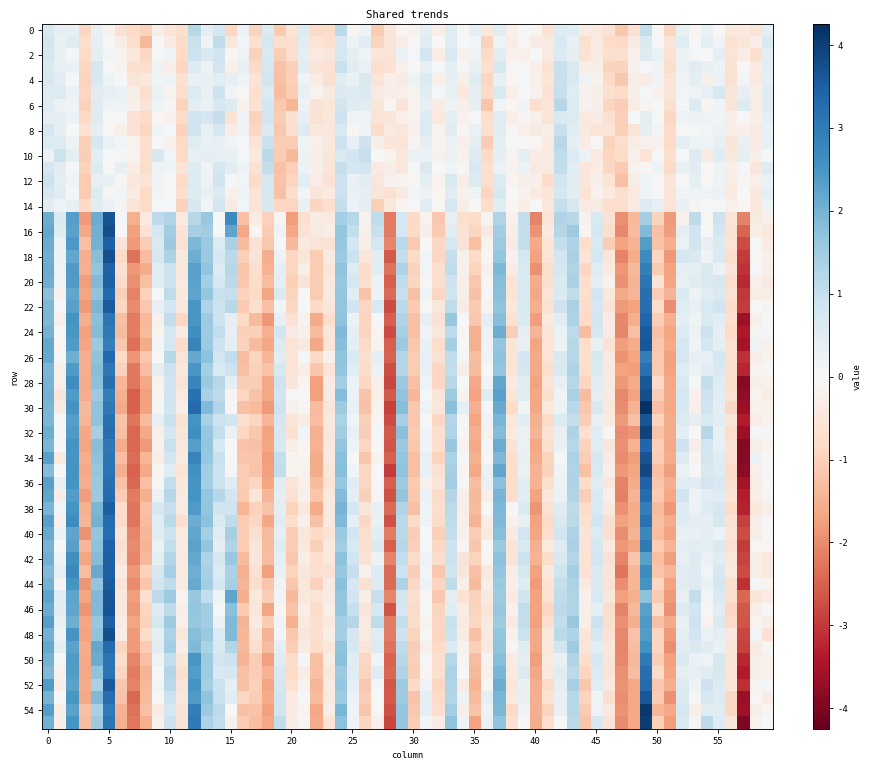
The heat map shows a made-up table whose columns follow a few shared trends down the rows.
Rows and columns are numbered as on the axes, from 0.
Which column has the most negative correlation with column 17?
20
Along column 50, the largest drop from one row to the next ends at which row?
15
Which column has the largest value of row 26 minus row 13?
5
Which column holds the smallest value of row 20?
57
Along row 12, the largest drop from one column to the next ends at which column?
19
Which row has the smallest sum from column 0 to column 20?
0
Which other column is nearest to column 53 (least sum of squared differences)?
9
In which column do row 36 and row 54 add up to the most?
49
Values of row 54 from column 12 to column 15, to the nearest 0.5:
3 1.5 1 0
